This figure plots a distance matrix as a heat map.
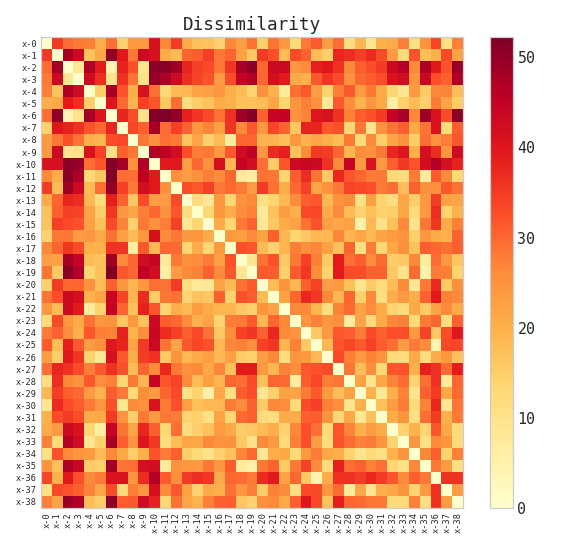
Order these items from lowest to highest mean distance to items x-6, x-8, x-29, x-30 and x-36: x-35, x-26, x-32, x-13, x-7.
x-13, x-26, x-32, x-7, x-35
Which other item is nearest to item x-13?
x-15
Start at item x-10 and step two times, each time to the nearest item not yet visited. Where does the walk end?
x-31
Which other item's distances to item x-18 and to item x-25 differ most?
x-36
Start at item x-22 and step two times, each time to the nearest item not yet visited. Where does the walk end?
x-33
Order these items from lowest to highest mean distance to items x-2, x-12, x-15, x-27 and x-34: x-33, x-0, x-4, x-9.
x-0, x-9, x-4, x-33
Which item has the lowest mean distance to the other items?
x-34
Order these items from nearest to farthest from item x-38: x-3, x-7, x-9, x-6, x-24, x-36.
x-7, x-36, x-24, x-9, x-3, x-6
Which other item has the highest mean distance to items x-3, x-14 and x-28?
x-10
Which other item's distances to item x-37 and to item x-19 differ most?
x-28
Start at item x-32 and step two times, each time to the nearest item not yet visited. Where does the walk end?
x-26
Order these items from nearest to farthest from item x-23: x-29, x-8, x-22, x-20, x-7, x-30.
x-30, x-7, x-20, x-29, x-8, x-22
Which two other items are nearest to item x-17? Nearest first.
x-8, x-29
